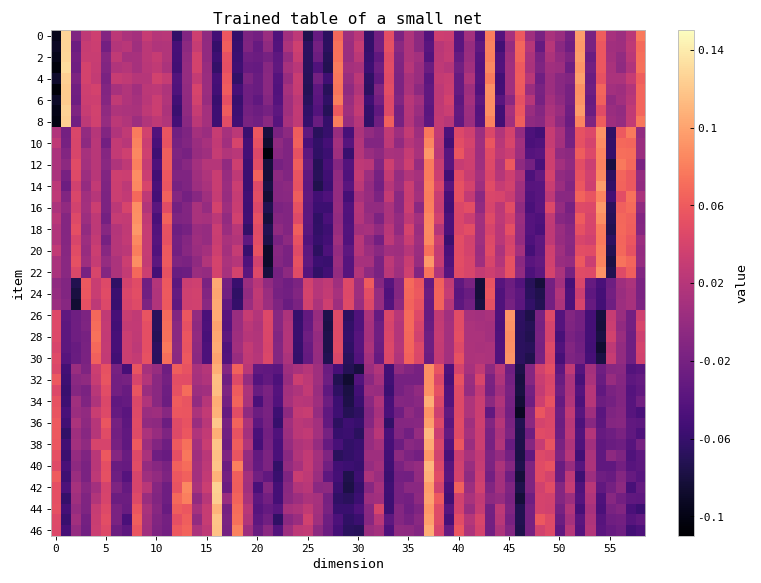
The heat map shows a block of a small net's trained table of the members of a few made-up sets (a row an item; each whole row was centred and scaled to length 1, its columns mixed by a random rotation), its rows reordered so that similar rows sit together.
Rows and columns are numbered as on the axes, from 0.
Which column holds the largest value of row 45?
16
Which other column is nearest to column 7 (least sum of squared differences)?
35
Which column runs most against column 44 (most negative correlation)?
39
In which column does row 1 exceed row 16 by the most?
1
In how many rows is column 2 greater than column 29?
35
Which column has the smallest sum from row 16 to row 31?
47
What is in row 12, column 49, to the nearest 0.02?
0.04
